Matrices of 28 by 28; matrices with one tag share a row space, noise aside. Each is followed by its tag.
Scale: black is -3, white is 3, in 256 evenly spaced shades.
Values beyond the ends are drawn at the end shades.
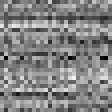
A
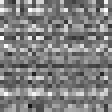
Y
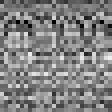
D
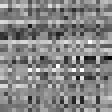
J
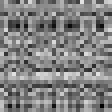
D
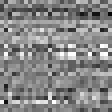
A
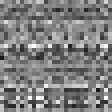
Y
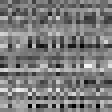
J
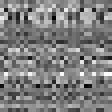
D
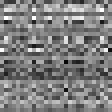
Y
